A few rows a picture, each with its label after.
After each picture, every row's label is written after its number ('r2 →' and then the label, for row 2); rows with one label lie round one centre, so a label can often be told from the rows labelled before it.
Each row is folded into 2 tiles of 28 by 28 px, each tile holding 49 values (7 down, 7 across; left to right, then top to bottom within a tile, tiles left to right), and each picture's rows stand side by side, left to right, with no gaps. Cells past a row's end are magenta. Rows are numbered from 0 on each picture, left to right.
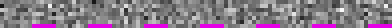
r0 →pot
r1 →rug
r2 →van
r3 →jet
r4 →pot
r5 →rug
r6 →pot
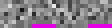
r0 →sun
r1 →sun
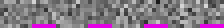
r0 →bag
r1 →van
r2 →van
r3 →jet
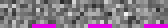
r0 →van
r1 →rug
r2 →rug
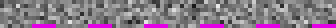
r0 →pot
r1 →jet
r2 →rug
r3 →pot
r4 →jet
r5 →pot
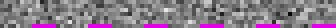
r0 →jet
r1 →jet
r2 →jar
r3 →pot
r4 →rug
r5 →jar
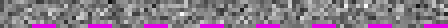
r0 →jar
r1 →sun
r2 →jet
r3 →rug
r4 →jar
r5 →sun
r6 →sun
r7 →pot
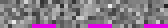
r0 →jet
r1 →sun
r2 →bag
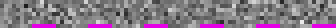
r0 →pot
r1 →jet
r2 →van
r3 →pot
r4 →sun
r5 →jet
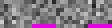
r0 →jet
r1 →bag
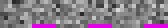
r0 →sun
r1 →jet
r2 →pot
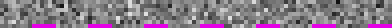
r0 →jet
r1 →sun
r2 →rug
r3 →jar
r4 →rug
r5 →rug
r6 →jet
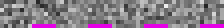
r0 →rug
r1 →bag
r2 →sun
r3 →bag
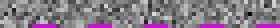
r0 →van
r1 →pot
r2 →bag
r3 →jet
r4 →jet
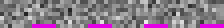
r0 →jet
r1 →van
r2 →rug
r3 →van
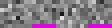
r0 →sun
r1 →van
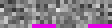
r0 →rug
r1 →pot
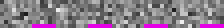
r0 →jet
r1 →pot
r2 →jet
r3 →jet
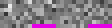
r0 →sun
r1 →van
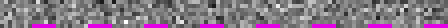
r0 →van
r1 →rug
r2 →jet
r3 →jet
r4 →sun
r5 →sun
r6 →jar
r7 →van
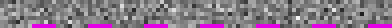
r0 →rug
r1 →jet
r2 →sun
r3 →pot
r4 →sun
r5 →jar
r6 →jet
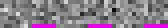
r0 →pot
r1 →jet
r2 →bag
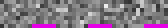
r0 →jet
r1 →pot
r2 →sun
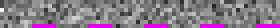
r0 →pot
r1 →jar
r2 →jar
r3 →rug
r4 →van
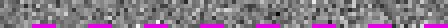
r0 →pot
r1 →pot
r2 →van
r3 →bag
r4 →pot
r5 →bag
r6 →rug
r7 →rug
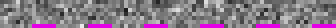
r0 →rug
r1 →van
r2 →van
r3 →pot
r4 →van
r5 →rug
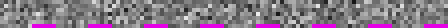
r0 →rug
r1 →pot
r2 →van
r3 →jar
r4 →pot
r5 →jet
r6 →sun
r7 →sun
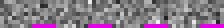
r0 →jet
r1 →bag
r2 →van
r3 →van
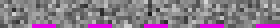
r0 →rug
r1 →pot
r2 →bag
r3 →pot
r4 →pot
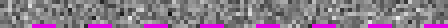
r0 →sun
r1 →van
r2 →jar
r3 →bag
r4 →rug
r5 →bag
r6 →rug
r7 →rug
